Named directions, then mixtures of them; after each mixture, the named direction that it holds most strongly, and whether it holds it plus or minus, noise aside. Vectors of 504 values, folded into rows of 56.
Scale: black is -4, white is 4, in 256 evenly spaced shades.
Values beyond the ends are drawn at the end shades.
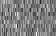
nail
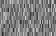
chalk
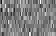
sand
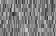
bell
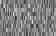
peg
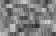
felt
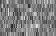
peg, minus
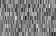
peg, minus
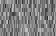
bell, plus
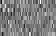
sand, plus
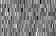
nail, plus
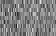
nail, minus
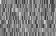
bell, plus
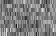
nail, minus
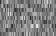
peg, minus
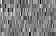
sand, minus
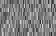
chalk, minus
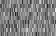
nail, minus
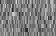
bell, minus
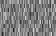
chalk, plus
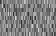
peg, minus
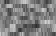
felt, plus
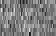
sand, minus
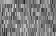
nail, plus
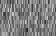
bell, minus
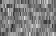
felt, minus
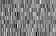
nail, minus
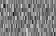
peg, minus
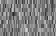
bell, plus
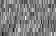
chalk, plus
